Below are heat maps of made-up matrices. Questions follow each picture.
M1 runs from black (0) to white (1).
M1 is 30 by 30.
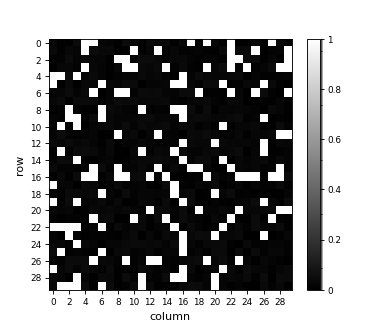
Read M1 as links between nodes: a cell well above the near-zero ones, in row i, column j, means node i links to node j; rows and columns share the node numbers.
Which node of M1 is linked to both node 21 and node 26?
node 5
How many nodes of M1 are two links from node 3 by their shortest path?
10
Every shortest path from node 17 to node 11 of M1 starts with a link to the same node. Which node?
node 15
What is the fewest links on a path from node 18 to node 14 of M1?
4
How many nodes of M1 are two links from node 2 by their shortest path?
10
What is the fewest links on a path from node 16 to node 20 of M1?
2
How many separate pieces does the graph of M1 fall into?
2
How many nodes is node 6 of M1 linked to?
7
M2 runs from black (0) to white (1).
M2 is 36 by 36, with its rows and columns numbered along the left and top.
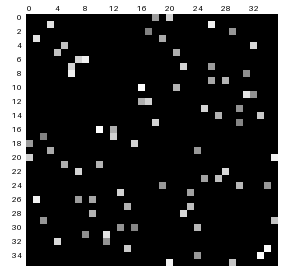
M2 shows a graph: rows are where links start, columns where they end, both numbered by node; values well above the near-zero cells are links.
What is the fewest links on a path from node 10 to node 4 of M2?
3
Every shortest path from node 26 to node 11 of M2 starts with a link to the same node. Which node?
node 7
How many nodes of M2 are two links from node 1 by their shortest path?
3
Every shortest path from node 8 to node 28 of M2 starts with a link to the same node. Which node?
node 6
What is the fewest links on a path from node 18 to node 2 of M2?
5
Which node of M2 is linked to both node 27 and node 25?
node 23
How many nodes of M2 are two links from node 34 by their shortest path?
3
